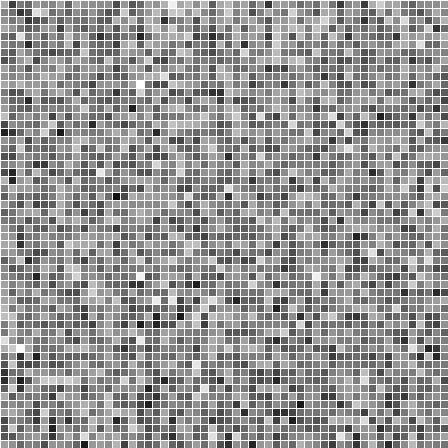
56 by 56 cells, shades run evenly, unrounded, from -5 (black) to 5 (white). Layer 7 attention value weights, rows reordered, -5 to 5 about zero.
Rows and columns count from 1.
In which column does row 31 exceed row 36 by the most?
25
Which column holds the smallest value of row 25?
15
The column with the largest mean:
14
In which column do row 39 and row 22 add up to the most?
37
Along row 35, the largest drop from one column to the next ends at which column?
19
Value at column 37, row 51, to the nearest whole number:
-1
